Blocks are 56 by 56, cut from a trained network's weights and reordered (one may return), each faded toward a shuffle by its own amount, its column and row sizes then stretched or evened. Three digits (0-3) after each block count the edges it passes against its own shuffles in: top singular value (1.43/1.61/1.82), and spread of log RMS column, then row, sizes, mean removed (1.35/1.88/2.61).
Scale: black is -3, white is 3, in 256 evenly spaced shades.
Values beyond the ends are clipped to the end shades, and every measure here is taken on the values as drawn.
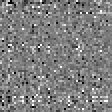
1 2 2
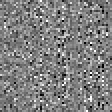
0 3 0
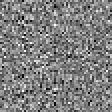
3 2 0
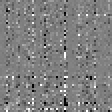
2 3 2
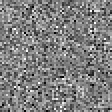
0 1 0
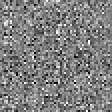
2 2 1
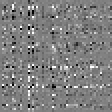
2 3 3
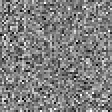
1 1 0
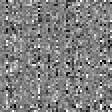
0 3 1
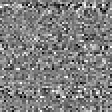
2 0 3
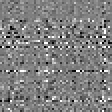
3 2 3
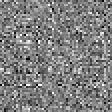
2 2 1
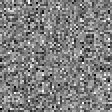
2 2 0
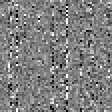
1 3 0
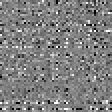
1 2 3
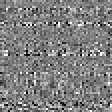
2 1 3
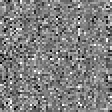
0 2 1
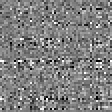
2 2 3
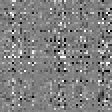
0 3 3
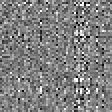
2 3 1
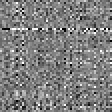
3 2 2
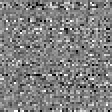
1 1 3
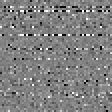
3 0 3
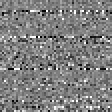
1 0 3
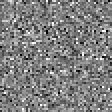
0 0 2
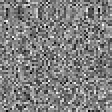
3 1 0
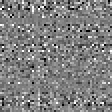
0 2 3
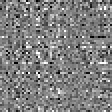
2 2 3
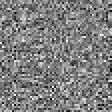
2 1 1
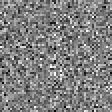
2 1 1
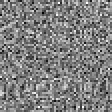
3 0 1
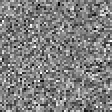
1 0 1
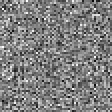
3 1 0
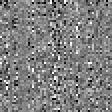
1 3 1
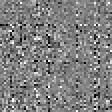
1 3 2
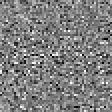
2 0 2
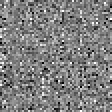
1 2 1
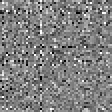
1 2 2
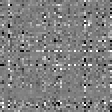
2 3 3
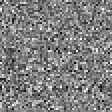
1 0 2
